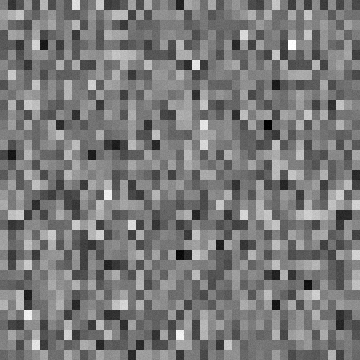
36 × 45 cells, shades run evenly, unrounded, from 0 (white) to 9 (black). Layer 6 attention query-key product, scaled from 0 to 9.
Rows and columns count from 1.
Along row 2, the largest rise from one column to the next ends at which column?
17
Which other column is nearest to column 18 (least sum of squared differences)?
32
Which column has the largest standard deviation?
35
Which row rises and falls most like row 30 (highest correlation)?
22
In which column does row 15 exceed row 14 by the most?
20
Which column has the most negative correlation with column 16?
38
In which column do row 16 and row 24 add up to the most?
2
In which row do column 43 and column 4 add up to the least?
11
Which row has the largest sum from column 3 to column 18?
5
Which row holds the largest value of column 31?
25
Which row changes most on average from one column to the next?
1
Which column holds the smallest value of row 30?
40
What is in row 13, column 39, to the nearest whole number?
6
